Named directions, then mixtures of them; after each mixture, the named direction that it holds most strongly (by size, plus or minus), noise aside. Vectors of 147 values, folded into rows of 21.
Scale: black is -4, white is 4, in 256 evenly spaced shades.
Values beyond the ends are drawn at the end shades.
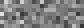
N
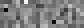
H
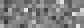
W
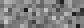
W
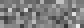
W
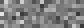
N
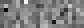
H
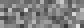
W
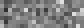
W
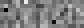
H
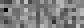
H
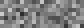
N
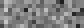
W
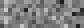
W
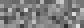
W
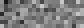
N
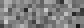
W
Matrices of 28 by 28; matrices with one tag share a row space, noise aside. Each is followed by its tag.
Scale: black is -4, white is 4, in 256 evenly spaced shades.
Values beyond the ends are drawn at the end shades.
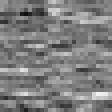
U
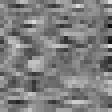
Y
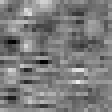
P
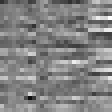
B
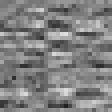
U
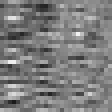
P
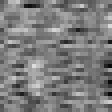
Y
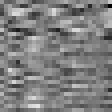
Y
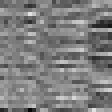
B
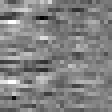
P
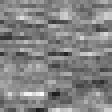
U
